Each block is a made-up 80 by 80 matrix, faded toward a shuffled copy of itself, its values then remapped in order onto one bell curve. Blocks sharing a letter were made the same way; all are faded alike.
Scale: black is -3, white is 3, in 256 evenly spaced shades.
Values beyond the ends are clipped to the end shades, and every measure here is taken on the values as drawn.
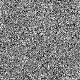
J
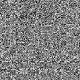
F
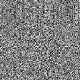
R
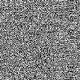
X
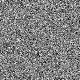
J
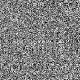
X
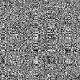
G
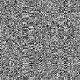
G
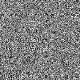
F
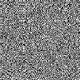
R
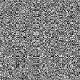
G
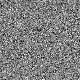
J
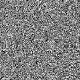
F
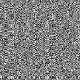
G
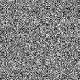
R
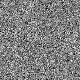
J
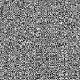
G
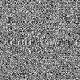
X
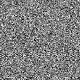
F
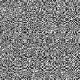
G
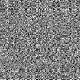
G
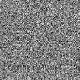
X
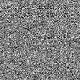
F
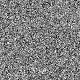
J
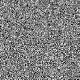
F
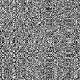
G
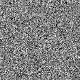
J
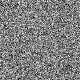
J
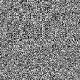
X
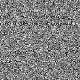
F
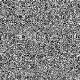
F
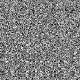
F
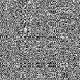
G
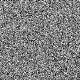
J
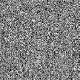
X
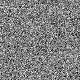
J
